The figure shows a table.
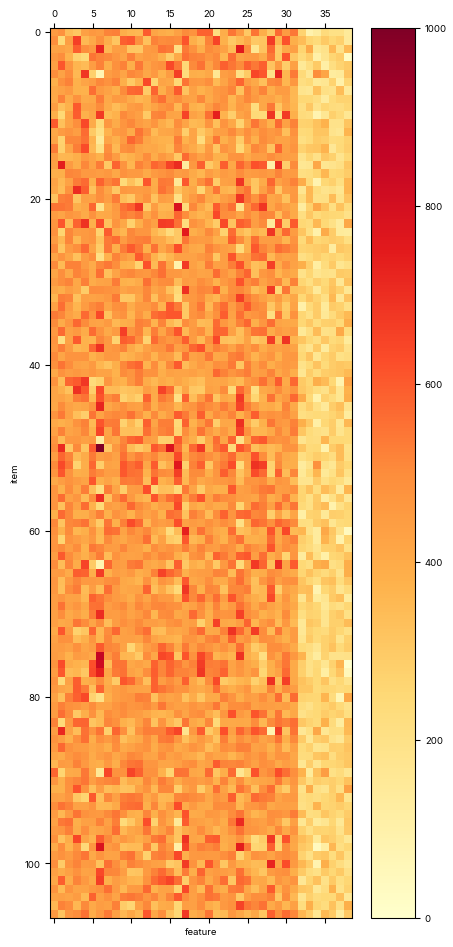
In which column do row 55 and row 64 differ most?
16
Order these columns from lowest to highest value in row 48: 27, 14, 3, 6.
27, 3, 14, 6
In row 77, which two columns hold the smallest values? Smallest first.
38, 35
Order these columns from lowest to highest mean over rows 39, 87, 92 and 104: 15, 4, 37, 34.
34, 37, 4, 15
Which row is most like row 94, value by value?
66
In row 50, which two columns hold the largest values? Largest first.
6, 15
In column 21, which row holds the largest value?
10
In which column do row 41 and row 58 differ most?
28
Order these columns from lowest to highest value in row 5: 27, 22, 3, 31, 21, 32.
21, 32, 3, 22, 31, 27
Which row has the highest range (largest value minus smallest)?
50
